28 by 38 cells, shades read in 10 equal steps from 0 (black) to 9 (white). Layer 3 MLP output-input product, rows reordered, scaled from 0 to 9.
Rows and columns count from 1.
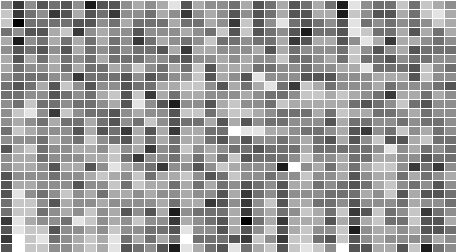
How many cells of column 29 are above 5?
15
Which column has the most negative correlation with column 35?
19
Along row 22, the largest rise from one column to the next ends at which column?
2
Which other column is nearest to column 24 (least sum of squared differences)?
1
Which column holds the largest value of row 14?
13
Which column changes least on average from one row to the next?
38
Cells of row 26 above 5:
14
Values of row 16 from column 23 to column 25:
5 4 5
